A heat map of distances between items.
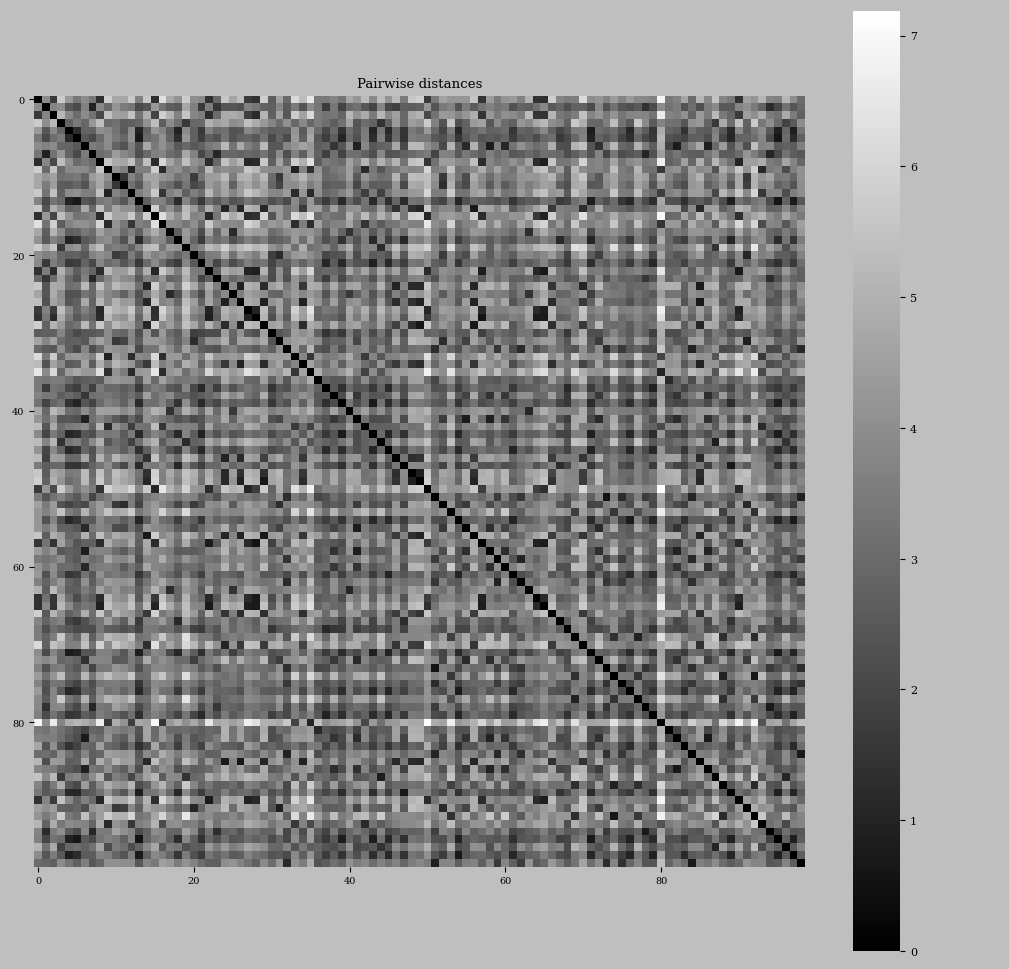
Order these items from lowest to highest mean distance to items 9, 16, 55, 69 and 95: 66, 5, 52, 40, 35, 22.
5, 52, 35, 66, 40, 22
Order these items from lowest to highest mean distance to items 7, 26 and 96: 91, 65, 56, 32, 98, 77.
56, 32, 98, 77, 91, 65
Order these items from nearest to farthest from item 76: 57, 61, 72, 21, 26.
61, 21, 26, 72, 57
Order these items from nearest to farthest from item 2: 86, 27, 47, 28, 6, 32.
28, 27, 32, 47, 86, 6
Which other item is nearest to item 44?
87
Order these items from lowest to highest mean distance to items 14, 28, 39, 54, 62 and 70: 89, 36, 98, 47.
89, 47, 98, 36
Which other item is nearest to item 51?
73
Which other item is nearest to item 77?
69
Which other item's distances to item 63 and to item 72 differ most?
40
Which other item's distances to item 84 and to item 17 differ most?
98
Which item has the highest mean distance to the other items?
80
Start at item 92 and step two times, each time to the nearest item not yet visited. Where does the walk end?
88
